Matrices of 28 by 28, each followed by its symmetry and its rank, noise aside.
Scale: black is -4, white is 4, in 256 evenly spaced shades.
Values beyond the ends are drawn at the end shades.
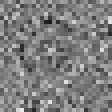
symmetric, rank six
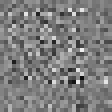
no symmetry, rank five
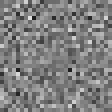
no symmetry, rank six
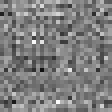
no symmetry, rank four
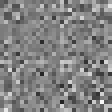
symmetric, rank six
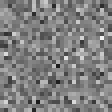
antisymmetric, rank six
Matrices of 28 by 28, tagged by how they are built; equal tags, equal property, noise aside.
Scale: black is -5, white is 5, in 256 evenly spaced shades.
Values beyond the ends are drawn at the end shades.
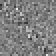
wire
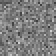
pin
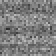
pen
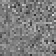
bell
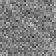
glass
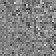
bell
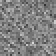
glass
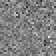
bell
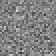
pen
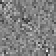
wire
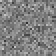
pin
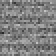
pen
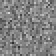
pin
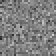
pin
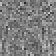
pen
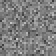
pin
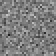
pin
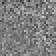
bell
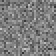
pin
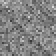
glass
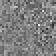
bell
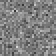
pin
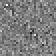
wire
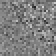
bell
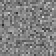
pin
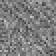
glass
